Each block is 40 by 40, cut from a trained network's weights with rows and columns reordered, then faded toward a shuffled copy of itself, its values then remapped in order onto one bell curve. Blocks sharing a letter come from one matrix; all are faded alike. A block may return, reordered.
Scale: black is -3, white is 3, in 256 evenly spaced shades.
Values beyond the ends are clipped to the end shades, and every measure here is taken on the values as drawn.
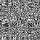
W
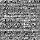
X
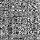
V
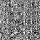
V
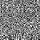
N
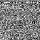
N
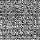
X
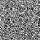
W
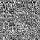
N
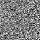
N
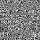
W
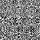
W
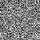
W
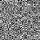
W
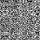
W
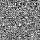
N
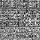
X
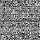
X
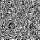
N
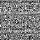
X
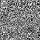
N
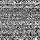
X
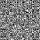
W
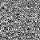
N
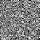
W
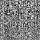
V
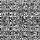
X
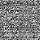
X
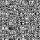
W
